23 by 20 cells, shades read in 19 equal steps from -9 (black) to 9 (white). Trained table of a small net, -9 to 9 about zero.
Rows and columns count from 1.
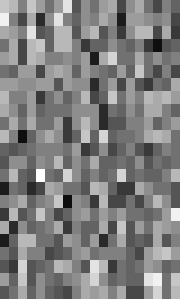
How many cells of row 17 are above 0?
8
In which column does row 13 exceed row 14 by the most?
7
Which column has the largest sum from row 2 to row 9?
4
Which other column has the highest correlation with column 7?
16
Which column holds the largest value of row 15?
11
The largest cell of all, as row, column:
14, 5
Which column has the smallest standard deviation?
9
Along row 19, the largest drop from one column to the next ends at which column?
12
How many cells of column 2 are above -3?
19
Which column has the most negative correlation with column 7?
20
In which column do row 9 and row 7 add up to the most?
1
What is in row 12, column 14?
-2
